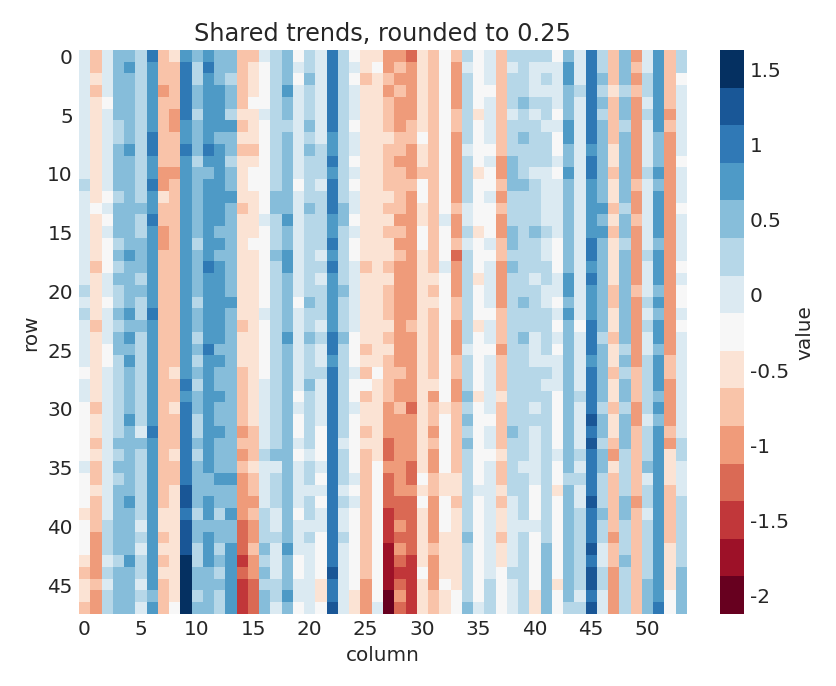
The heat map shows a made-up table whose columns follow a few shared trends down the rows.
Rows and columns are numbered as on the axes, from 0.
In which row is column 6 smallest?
46
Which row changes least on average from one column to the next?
13
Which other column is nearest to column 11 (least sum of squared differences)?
6
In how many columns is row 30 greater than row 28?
6
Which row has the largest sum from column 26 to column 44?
7
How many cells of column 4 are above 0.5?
9
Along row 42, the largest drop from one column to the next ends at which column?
14
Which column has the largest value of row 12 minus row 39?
27
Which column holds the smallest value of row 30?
29
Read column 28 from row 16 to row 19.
-1 -0.75 -1 -1
